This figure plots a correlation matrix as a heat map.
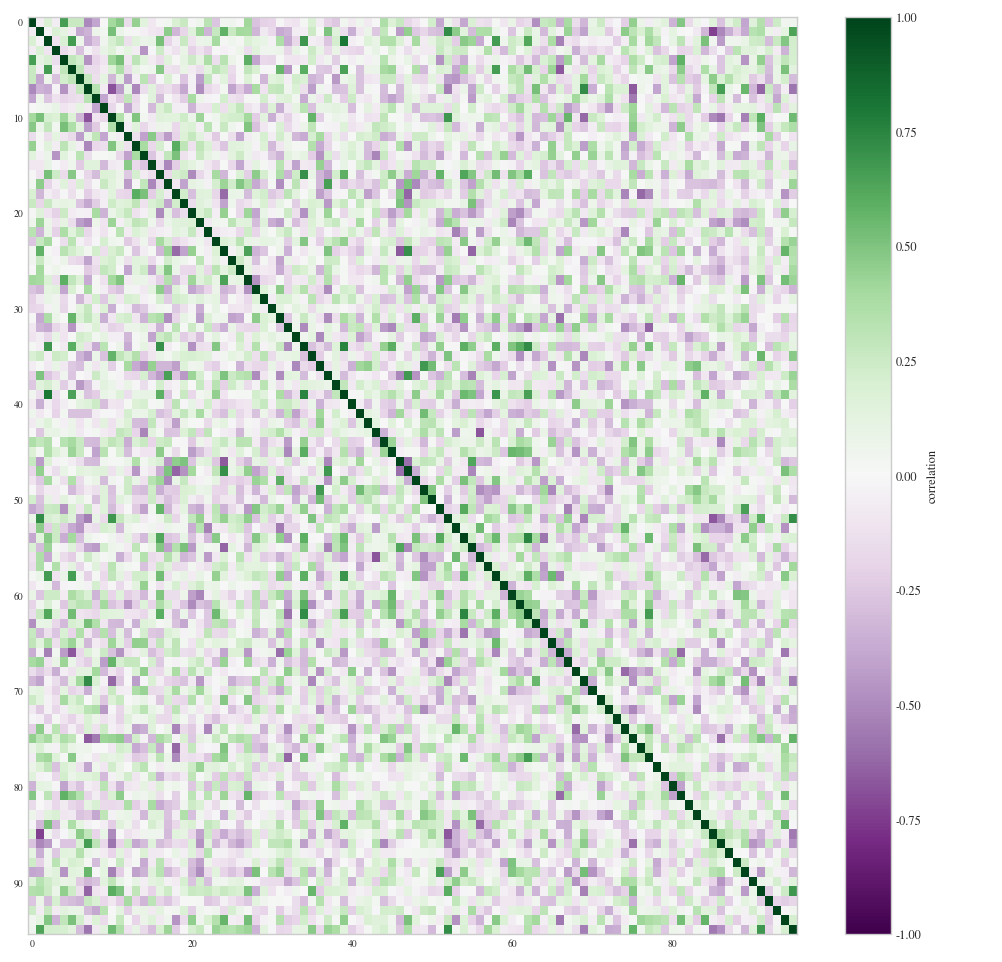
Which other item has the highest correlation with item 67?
10
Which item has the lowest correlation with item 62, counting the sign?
32
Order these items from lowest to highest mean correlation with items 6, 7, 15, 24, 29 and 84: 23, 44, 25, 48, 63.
25, 44, 23, 48, 63
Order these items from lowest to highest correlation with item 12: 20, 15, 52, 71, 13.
13, 71, 52, 20, 15
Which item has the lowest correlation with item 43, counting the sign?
56
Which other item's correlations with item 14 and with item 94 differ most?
18
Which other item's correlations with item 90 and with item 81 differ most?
53
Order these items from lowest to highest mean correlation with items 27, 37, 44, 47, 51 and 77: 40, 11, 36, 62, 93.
40, 36, 93, 11, 62
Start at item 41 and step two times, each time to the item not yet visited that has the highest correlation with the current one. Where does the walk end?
36
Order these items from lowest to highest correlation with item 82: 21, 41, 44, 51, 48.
44, 51, 48, 21, 41
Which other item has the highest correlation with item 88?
60
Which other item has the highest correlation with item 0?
4
